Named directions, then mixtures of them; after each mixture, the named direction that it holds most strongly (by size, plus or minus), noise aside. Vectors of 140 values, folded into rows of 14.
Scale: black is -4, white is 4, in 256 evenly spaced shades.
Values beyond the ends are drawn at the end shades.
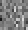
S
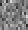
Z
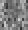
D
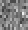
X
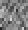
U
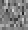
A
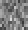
U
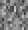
U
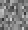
U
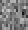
X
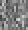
S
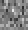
A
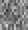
A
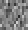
A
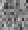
D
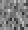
X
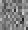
S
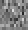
A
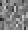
S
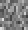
U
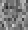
D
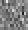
A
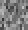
U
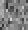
U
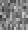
X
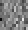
S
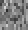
A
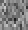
A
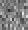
X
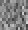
Z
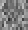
D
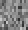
S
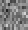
X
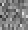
X
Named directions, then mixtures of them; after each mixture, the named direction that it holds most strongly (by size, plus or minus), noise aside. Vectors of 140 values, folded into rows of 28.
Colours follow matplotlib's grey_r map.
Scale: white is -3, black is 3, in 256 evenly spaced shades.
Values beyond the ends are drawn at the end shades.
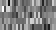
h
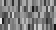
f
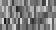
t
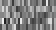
t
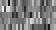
h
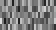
f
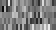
h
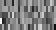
f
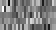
h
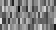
f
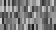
f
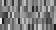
f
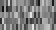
h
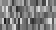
t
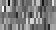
h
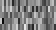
f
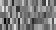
t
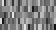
f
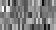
h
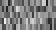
t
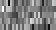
h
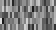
f
